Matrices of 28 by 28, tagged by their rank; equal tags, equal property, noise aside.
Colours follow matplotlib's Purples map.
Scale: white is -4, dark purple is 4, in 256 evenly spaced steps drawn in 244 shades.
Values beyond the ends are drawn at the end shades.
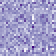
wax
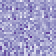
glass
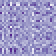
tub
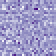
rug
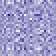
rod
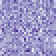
wax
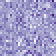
glass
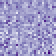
rug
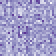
glass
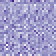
rug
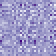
rod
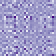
tub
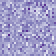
wax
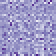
tub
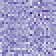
glass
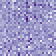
wax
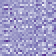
tub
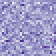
rug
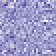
wax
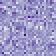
rug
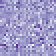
rug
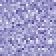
glass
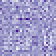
rug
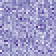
glass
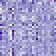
rod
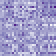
tub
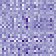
tub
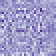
tub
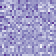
rug
